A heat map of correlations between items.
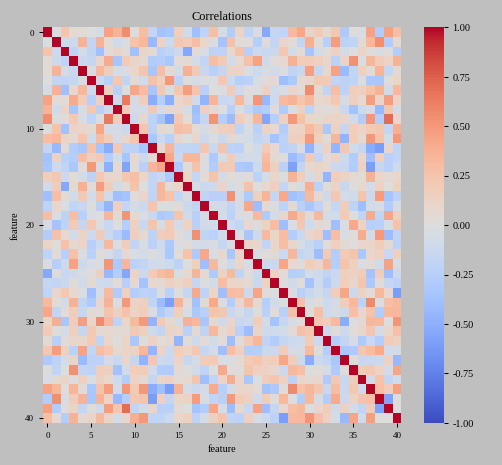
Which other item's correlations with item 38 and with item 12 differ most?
1
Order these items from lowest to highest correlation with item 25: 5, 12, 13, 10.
5, 10, 12, 13
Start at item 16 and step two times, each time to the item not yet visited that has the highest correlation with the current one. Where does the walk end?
30
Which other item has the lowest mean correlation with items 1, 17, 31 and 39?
23
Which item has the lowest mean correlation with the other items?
12
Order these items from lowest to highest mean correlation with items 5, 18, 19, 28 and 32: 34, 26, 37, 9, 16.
26, 16, 34, 37, 9
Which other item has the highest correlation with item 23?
18
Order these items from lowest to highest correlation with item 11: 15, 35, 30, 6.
15, 35, 6, 30
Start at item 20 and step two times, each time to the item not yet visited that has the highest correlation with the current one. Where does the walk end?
3
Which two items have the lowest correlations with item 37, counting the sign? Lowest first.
14, 12
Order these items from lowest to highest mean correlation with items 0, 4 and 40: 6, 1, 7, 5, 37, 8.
5, 8, 1, 6, 7, 37
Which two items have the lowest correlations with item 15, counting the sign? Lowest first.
32, 14
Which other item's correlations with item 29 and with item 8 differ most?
35
